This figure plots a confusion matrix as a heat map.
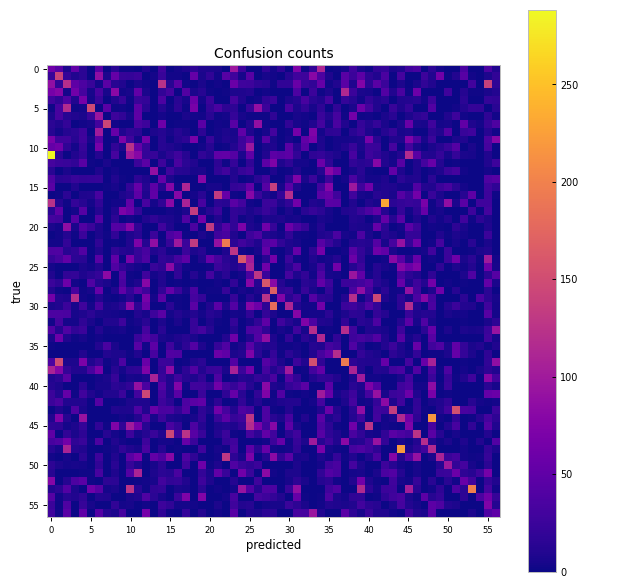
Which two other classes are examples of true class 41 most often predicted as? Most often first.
12, 34
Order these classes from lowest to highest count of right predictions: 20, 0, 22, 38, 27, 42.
0, 42, 38, 20, 27, 22
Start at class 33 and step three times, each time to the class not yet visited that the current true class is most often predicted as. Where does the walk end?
6
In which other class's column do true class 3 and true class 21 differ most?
37
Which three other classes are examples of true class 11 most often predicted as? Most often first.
0, 45, 10
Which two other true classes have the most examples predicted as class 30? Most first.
16, 38
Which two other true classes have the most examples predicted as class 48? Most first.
44, 37
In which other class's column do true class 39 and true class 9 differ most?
13
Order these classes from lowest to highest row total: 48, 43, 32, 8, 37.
32, 8, 48, 43, 37
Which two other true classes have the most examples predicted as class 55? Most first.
2, 24
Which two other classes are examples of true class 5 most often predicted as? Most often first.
2, 26
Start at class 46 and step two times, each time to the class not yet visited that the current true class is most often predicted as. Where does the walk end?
28
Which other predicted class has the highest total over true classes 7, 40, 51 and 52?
11
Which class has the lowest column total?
54
